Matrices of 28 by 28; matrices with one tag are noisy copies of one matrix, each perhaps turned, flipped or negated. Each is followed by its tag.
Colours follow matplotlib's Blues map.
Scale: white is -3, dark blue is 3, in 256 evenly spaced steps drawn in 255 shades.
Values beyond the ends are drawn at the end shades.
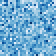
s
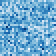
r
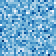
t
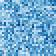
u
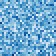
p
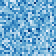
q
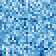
u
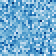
p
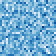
t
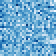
u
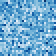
r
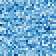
r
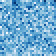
u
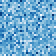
p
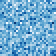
u
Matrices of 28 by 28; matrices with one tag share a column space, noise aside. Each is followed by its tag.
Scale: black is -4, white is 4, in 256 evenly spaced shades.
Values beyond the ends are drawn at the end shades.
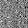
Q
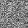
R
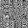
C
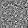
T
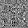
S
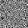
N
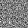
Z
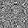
T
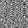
R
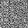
R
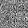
S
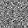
T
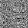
Z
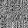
C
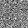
N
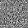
Z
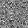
T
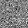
Z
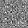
S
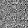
N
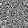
T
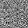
Z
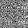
Q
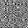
R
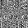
C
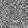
T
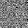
R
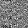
N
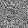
T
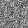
Q
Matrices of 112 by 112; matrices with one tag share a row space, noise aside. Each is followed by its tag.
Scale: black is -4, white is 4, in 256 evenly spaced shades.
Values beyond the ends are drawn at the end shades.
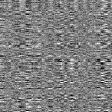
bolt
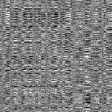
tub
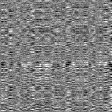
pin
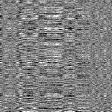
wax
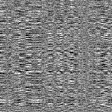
bolt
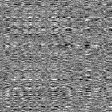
tub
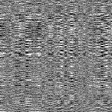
bolt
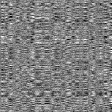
pin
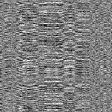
wax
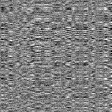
pin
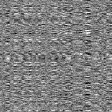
tub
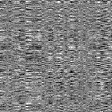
bolt
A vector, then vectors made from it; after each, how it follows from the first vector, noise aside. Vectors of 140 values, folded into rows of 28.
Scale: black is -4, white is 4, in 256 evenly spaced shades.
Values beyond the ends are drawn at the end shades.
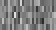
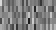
wrapped around, negated.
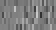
reversed, negated, partly zeroed.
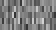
negated.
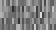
reversed.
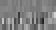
partly zeroed.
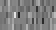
partly zeroed.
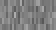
shrunk.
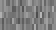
reversed, shrunk.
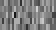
negated.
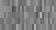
reversed, shrunk.
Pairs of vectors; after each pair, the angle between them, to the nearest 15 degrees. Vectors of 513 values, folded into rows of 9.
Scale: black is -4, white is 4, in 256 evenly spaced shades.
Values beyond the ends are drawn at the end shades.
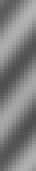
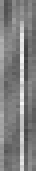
75 degrees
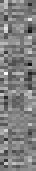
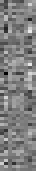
165 degrees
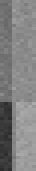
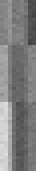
150 degrees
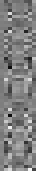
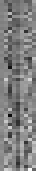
30 degrees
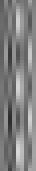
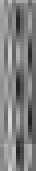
165 degrees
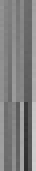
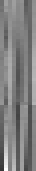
75 degrees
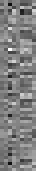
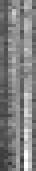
75 degrees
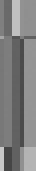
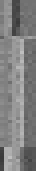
165 degrees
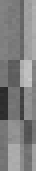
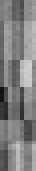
30 degrees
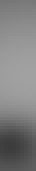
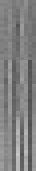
105 degrees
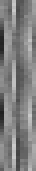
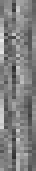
150 degrees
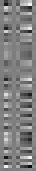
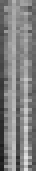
75 degrees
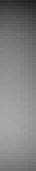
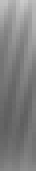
165 degrees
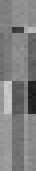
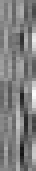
105 degrees
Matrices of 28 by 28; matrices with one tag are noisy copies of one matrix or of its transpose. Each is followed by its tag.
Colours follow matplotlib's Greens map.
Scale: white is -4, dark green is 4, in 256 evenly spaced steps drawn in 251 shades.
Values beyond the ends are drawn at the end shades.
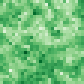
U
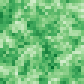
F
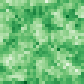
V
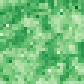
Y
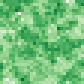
F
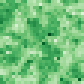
F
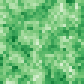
V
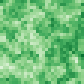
U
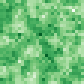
F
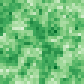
F
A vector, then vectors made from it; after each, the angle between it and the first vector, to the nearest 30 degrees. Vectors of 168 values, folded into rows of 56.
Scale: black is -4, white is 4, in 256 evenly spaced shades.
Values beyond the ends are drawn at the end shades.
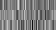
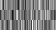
150 degrees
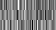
30 degrees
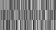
120 degrees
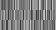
90 degrees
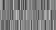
120 degrees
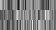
150 degrees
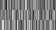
60 degrees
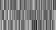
60 degrees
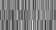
150 degrees
